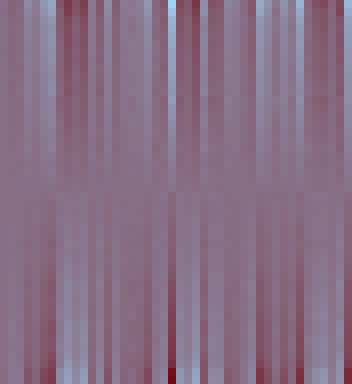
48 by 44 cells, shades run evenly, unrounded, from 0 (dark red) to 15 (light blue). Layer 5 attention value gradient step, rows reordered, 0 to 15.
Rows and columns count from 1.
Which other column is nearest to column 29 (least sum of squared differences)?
18
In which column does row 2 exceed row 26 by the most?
22
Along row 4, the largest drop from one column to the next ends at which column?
23
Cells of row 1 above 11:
5
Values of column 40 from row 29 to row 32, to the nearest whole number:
8 8 8 8
